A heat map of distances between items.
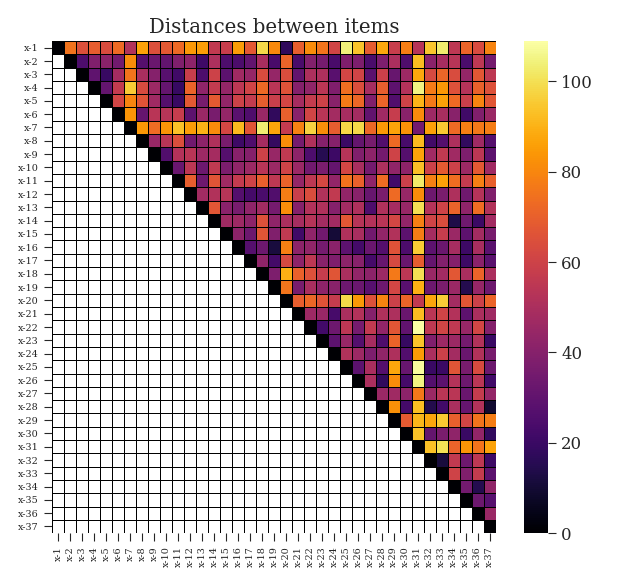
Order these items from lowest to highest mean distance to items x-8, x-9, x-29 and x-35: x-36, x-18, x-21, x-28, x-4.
x-21, x-28, x-4, x-36, x-18
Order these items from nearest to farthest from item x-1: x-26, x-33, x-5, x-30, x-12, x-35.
x-5, x-35, x-30, x-12, x-26, x-33
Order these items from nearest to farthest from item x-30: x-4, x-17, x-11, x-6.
x-17, x-6, x-4, x-11
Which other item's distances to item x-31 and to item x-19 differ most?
x-16
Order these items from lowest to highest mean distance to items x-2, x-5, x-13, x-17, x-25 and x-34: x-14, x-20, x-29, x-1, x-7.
x-14, x-29, x-20, x-1, x-7
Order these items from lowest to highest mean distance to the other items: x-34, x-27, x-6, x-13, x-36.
x-27, x-6, x-13, x-34, x-36
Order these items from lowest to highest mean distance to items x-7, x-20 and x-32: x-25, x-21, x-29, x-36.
x-36, x-21, x-25, x-29
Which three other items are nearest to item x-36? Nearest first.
x-34, x-14, x-35
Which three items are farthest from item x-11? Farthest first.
x-31, x-7, x-33
